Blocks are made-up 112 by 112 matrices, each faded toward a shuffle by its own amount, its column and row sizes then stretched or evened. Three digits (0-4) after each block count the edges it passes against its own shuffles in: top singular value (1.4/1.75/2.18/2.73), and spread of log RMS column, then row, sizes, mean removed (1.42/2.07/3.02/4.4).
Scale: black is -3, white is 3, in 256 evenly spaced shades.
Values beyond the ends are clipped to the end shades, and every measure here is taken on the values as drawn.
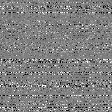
3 0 4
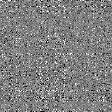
0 2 3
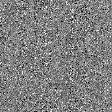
0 2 0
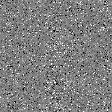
1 1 1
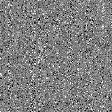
2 2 0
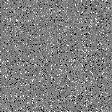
1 2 1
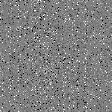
1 2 0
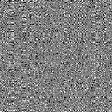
4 2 2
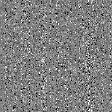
0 3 0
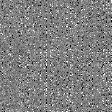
2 3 1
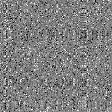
3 1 0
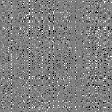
4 3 2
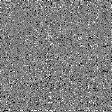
1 2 2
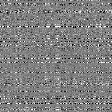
3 1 4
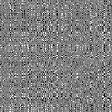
4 3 2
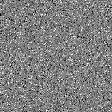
2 0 0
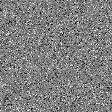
0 0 1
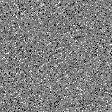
1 1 0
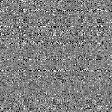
3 1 3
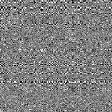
4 2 3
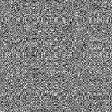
4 2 0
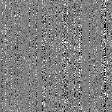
1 4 0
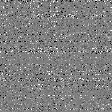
1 1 3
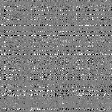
3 2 4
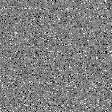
1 0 2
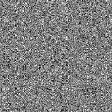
3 2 1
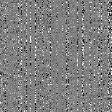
1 4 2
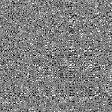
3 1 2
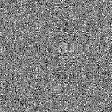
3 1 0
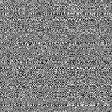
4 0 3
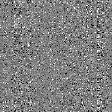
2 3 1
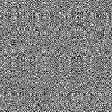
4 0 2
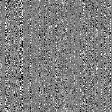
0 4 0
